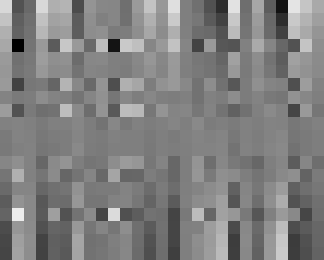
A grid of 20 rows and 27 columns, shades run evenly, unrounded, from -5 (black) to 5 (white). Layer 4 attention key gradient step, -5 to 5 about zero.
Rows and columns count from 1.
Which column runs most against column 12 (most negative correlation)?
2
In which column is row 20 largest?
24
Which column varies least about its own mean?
16
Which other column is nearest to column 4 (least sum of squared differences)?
13
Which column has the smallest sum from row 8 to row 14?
25
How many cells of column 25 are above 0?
8
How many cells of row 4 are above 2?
6
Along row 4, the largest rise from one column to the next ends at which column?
11
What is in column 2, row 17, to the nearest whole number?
4
